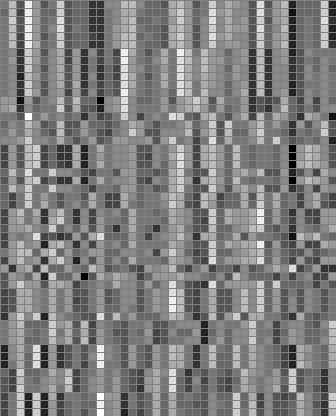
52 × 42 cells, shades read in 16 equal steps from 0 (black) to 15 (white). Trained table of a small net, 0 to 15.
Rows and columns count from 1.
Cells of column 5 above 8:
29
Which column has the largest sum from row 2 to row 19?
4
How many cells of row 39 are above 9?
8
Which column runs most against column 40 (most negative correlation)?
7
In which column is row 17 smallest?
37
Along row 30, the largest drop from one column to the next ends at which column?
6
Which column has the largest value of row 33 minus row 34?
27
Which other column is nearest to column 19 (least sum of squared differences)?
9
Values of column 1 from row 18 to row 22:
8 4 4 4 6
